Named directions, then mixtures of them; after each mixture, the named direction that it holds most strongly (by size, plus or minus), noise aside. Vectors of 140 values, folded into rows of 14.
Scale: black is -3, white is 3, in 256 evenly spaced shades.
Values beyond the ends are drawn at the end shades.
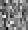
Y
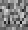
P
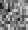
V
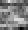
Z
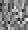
V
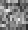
V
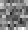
Z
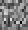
P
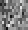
Y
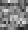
Z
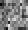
V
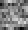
Z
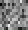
V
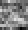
Z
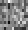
P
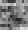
Z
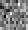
V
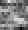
Z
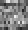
Z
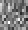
V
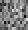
P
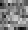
Z
